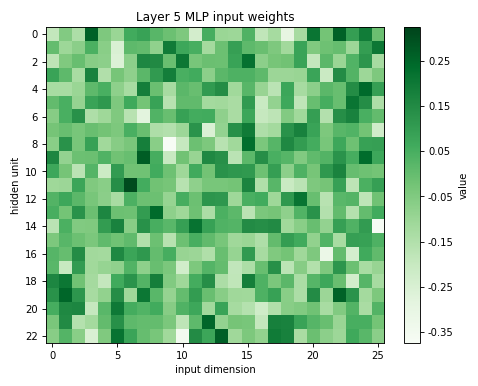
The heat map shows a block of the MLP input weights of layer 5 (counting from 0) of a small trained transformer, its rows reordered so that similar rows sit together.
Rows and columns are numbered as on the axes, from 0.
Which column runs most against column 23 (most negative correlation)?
6
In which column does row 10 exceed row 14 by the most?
25
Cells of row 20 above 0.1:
3
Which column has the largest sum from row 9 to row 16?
7
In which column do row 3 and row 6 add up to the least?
21
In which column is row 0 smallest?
18
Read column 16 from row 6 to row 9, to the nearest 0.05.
-0.2 -0.15 -0.05 0.15
